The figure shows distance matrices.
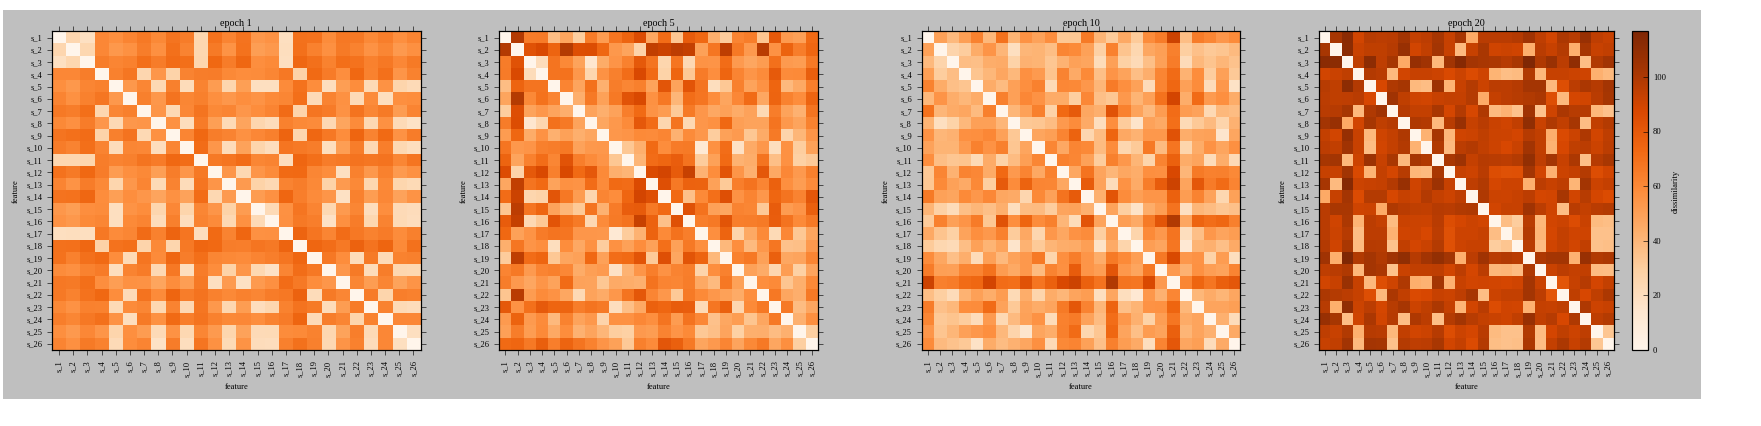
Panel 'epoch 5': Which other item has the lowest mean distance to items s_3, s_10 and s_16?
s_8
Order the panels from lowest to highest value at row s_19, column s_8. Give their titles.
epoch 10, epoch 1, epoch 5, epoch 20
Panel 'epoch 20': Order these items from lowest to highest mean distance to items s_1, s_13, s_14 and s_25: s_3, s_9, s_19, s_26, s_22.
s_26, s_19, s_9, s_22, s_3
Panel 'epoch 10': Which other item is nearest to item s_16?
s_13
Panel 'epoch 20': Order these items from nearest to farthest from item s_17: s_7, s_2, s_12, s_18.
s_18, s_7, s_12, s_2
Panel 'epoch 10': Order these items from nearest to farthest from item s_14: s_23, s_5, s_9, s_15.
s_9, s_15, s_5, s_23
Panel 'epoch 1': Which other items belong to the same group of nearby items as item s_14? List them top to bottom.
s_12, s_21
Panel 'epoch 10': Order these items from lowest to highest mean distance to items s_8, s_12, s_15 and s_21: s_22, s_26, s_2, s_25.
s_22, s_2, s_25, s_26
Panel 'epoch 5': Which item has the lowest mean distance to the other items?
s_25
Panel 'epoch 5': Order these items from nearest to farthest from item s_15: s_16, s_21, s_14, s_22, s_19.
s_22, s_19, s_21, s_14, s_16
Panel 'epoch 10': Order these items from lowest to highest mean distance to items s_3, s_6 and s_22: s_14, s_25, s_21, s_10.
s_10, s_25, s_14, s_21
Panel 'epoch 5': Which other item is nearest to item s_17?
s_10
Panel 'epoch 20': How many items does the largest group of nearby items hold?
8
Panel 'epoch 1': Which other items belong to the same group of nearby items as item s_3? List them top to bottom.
s_1, s_2, s_11, s_17
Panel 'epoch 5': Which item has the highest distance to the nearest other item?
s_6
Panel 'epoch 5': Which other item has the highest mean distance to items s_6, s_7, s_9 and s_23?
s_2
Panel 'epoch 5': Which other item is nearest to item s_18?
s_5
